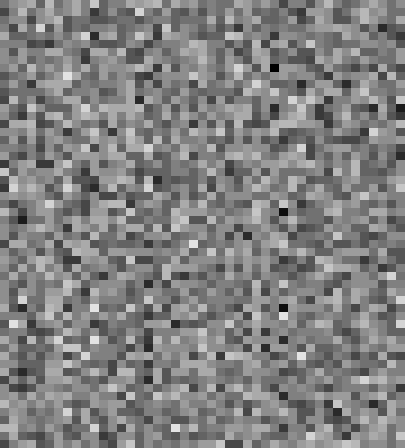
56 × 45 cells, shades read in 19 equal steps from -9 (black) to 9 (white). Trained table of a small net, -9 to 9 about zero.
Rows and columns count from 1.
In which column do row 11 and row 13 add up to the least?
16
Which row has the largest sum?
50
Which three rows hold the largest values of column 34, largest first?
45, 19, 14
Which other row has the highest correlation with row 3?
41
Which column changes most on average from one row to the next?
8
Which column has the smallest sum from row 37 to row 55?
17
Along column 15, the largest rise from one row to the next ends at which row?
27
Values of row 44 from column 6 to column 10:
-2 2 5 5 -1
